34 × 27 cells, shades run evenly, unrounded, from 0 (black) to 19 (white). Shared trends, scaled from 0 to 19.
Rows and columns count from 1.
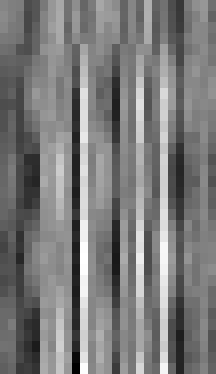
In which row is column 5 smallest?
32
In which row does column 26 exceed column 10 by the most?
34
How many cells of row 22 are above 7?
21
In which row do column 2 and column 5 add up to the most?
9
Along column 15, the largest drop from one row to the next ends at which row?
5
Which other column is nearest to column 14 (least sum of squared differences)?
13
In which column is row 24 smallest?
15
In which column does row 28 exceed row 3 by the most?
11
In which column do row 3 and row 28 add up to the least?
23
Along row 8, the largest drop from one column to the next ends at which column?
19
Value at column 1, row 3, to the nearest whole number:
10
